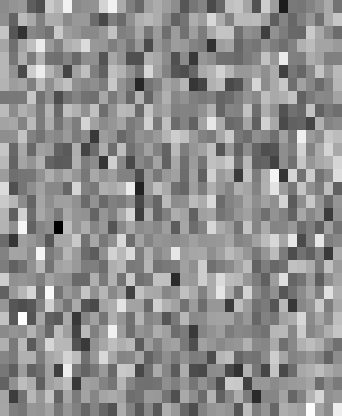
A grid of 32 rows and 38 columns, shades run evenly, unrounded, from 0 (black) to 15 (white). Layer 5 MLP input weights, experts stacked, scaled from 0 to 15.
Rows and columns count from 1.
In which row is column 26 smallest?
24
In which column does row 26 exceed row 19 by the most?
34
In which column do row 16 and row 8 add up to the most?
32
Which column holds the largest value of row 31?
36
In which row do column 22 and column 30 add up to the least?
29
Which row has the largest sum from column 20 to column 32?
20
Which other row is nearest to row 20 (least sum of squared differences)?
17
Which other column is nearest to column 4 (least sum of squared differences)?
10
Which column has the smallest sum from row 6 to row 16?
16
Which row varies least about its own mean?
8
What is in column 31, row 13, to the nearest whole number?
4
